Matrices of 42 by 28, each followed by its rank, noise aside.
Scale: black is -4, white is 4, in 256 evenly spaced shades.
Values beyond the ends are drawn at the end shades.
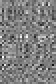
four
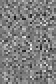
seven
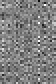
four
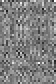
five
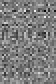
four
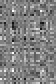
three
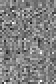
seven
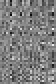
three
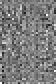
six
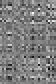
three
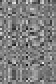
four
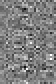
five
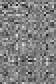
five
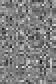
six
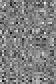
five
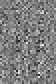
five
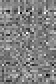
five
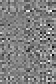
five
